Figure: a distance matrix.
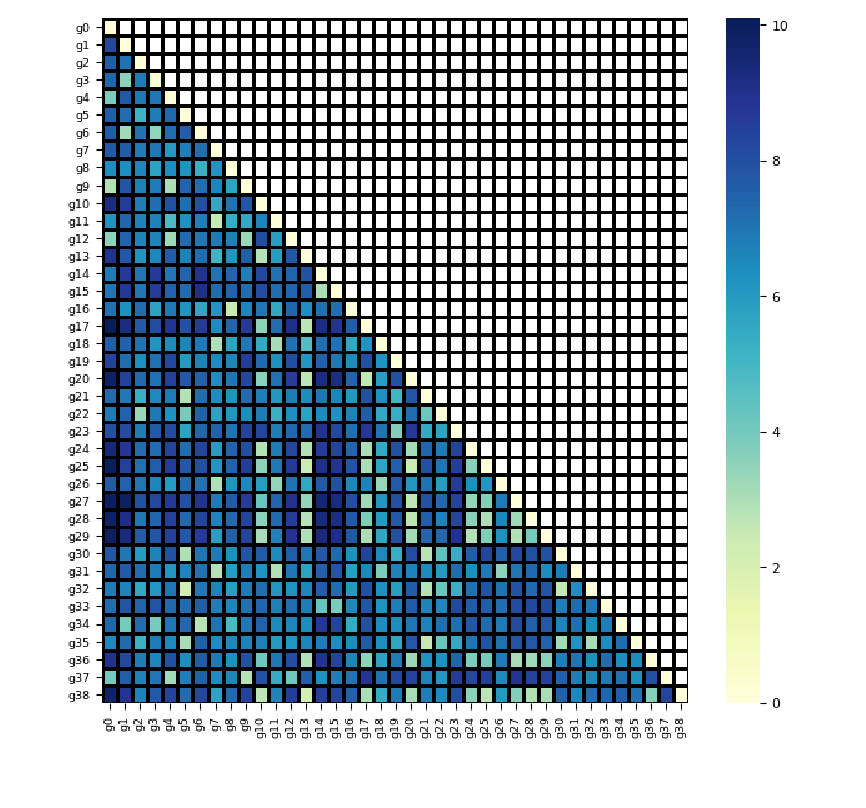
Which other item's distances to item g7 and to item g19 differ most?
g26
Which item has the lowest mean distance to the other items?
g13
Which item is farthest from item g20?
g0
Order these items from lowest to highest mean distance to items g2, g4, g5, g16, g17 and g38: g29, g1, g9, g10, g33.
g10, g29, g9, g33, g1
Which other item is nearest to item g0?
g9
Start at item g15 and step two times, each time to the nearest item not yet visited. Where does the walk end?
g33
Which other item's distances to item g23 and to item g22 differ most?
g2
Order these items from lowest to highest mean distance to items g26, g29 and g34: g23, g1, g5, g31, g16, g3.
g31, g3, g16, g1, g5, g23
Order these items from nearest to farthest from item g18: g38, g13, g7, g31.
g7, g31, g13, g38
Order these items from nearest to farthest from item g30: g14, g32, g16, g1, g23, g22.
g32, g22, g23, g16, g1, g14
